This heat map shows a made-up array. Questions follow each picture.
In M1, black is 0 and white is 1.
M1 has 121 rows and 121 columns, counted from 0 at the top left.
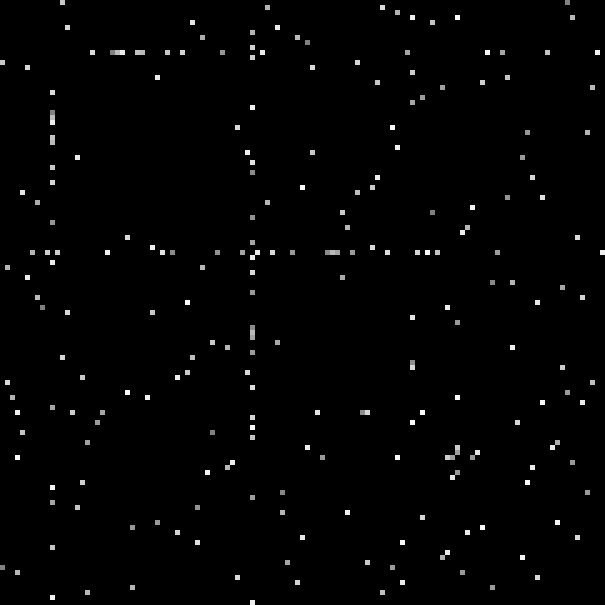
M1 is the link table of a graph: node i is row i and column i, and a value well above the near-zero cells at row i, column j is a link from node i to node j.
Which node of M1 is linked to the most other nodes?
node 50
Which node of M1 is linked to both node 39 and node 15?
node 101
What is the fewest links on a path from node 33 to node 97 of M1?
2
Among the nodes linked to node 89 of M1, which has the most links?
node 91
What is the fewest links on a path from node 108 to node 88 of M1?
7
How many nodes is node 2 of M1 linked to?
1
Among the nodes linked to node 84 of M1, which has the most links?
node 82
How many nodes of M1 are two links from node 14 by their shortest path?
6
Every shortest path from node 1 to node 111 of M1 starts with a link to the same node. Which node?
node 76
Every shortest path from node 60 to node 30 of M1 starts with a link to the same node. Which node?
node 37
